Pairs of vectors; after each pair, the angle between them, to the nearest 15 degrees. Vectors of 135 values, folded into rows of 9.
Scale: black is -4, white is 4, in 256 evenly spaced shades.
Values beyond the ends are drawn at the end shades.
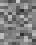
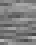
105 degrees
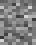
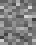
15 degrees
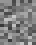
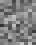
15 degrees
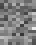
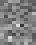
60 degrees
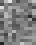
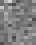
45 degrees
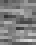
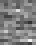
30 degrees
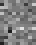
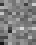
15 degrees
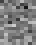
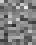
165 degrees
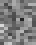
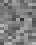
30 degrees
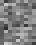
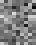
75 degrees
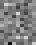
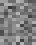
60 degrees
